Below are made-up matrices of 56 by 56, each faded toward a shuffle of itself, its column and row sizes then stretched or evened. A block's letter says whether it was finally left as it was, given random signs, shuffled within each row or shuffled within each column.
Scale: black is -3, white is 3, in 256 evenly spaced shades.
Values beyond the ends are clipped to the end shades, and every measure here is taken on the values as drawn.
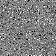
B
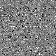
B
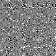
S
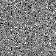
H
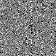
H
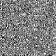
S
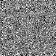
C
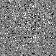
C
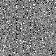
H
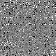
S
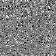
C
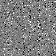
H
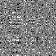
S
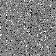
H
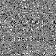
S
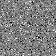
B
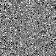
H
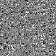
S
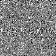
C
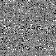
C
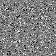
B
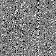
H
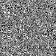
C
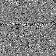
B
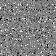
B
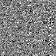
C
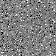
H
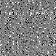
S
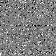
B
